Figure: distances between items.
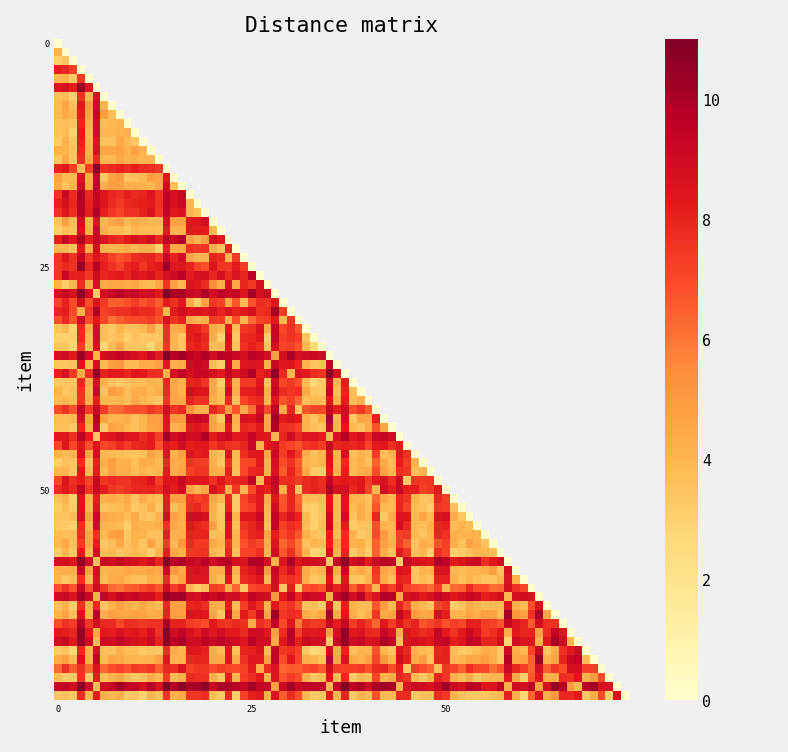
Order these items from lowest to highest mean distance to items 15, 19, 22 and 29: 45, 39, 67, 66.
39, 45, 66, 67
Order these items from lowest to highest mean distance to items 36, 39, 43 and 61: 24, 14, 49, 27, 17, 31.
27, 31, 24, 17, 49, 14
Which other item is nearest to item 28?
5
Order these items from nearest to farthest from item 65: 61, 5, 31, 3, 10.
31, 61, 10, 5, 3
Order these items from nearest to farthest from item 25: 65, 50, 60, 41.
65, 41, 50, 60
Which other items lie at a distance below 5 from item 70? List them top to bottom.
26, 45, 49
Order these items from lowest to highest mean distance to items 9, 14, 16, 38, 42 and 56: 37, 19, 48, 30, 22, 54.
54, 48, 30, 37, 19, 22
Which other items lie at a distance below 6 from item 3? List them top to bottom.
14, 30, 37
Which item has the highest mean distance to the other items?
72
